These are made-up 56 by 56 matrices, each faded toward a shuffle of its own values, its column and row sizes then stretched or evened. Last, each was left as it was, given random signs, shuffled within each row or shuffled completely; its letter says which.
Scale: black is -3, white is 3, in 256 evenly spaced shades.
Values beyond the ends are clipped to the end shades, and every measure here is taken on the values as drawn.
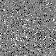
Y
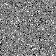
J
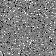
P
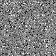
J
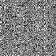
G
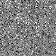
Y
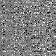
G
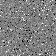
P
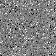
Y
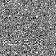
G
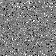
J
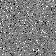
J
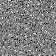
J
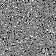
P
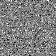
J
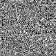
G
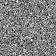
P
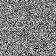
J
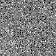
Y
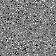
Y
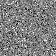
P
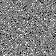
P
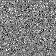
J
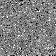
J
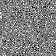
G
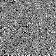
Y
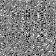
G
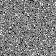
P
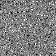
J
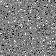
P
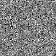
Y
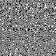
G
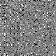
G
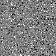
Y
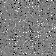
Y
